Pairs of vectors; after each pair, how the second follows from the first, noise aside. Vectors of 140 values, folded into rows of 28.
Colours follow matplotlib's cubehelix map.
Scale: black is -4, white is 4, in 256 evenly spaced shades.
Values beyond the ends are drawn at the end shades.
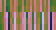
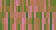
shrunk.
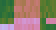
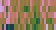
negated, partly zeroed.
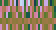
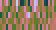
negated, partly zeroed.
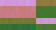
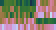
negated.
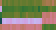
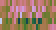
negated, partly zeroed.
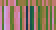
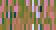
wrapped around, negated, partly zeroed.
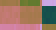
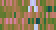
wrapped around, negated, partly zeroed.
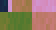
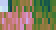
negated.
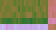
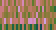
negated, partly zeroed.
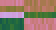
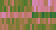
reversed, negated, shrunk.
